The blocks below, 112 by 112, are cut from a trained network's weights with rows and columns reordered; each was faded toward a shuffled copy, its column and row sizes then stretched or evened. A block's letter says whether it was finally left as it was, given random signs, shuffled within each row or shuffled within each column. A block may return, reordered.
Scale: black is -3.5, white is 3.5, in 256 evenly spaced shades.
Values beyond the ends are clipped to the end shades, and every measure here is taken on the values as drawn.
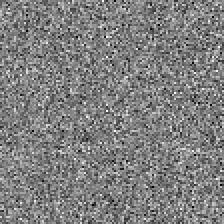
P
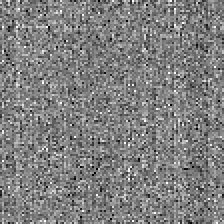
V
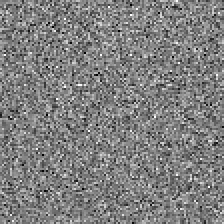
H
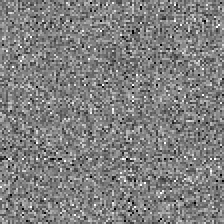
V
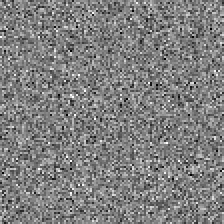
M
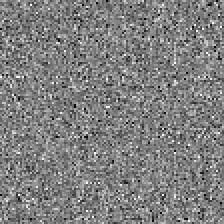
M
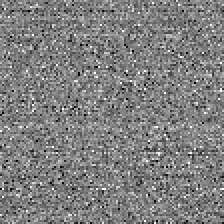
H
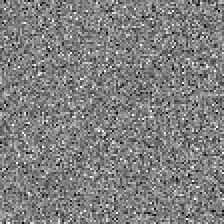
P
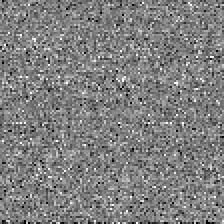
H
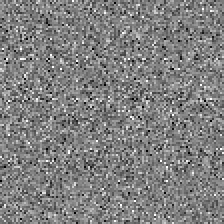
M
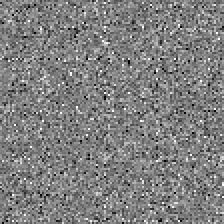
M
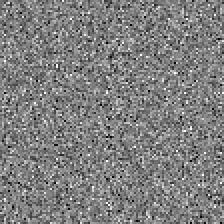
P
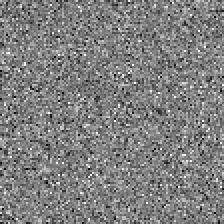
P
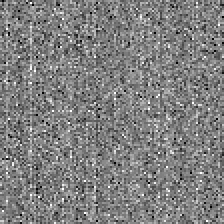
P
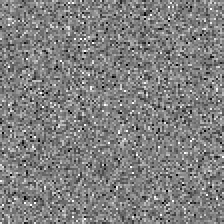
P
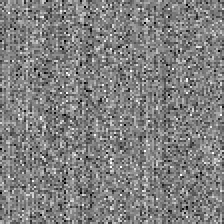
P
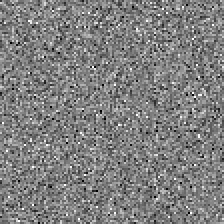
P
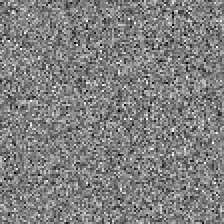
P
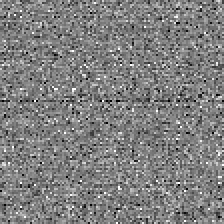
V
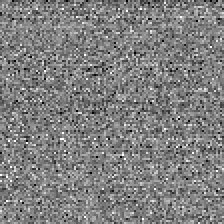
H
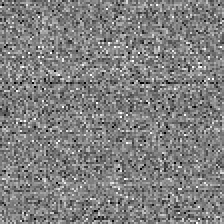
H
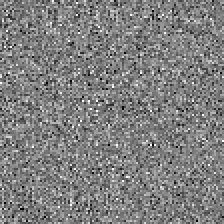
V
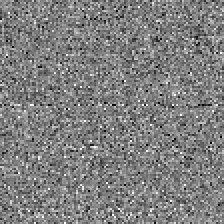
H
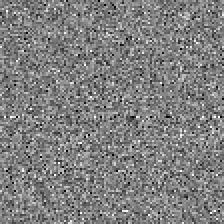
H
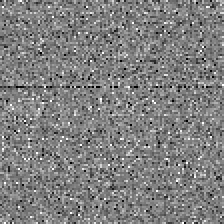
H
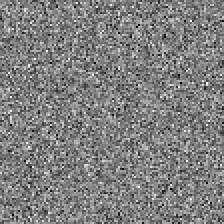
P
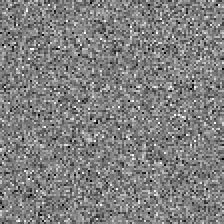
H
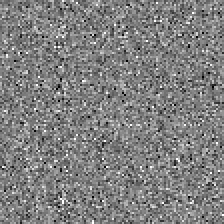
M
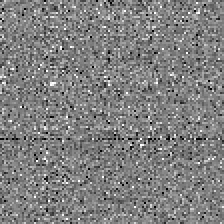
V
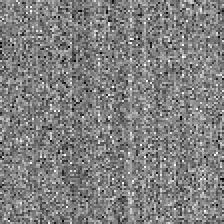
P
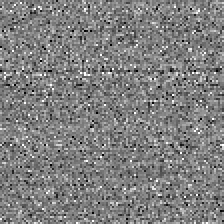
H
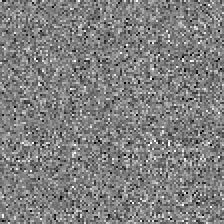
M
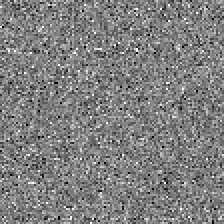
H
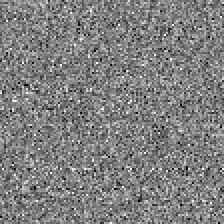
H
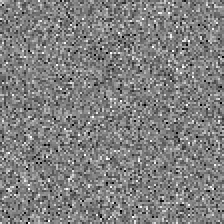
P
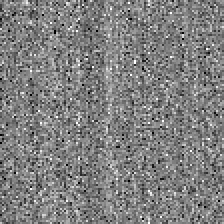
P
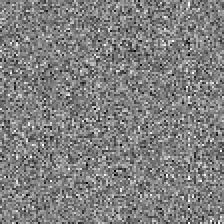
M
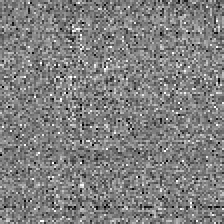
V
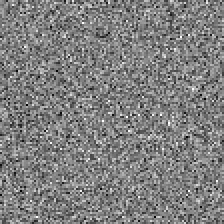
H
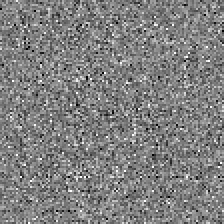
M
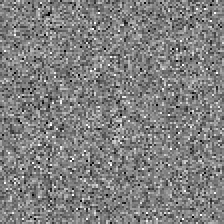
P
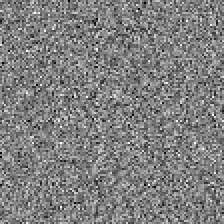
V
